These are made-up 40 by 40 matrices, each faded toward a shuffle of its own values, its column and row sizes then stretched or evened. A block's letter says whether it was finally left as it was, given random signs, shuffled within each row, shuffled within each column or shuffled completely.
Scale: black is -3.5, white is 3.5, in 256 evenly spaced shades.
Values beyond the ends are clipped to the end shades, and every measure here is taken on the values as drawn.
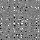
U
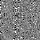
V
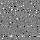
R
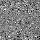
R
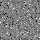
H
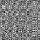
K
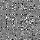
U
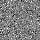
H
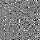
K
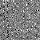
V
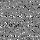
R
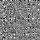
U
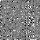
U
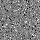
H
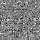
R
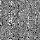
V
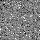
H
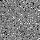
H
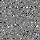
R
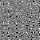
U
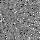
H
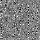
V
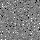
H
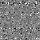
R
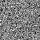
H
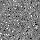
H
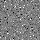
H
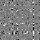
K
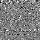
R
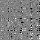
K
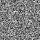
R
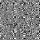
K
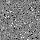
H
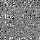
U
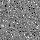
H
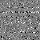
R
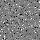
H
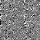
U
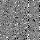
V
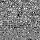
R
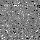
R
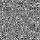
K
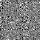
U
